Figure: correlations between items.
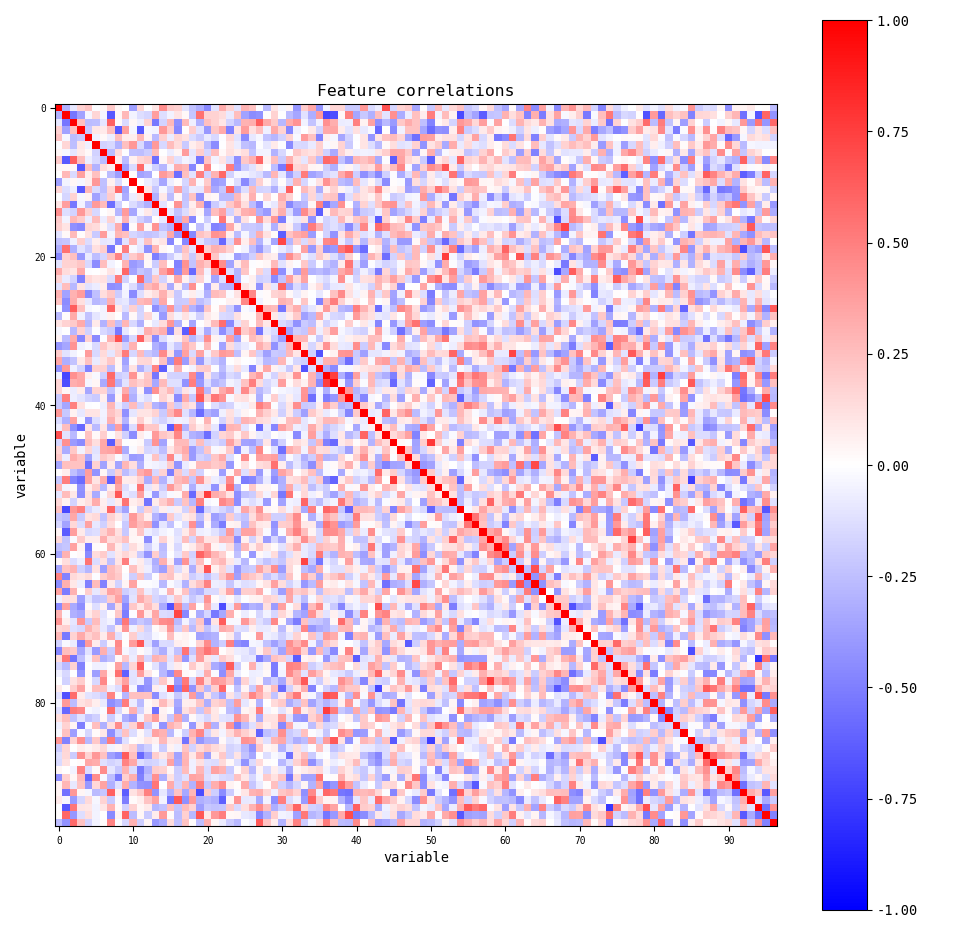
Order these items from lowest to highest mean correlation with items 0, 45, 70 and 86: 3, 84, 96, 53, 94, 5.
96, 3, 84, 94, 5, 53
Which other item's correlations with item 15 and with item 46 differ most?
76
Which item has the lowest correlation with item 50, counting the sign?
85
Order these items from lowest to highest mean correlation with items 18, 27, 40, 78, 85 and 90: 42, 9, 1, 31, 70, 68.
1, 31, 68, 70, 9, 42
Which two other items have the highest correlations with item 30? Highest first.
18, 24
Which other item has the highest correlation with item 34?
93
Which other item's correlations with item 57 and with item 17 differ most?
37
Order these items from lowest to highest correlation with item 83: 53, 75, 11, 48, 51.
48, 53, 75, 11, 51
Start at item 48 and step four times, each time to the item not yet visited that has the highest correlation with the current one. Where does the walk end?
52
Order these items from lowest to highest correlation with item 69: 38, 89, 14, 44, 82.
82, 89, 44, 14, 38
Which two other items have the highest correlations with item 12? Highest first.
92, 49
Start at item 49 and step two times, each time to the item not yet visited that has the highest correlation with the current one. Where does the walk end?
67
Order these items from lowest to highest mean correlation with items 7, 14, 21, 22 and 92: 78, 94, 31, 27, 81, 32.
32, 94, 78, 31, 27, 81
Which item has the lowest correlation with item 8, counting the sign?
3
